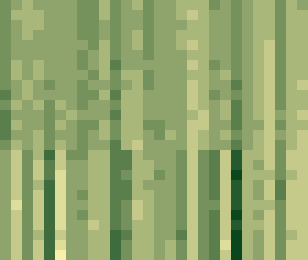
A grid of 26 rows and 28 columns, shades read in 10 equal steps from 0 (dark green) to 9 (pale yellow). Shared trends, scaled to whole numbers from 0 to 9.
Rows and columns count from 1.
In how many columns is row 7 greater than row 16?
8
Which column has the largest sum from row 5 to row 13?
25
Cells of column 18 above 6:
20
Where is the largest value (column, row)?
6, 26
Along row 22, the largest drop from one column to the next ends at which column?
22
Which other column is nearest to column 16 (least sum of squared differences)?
7
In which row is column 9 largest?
23
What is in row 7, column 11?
3
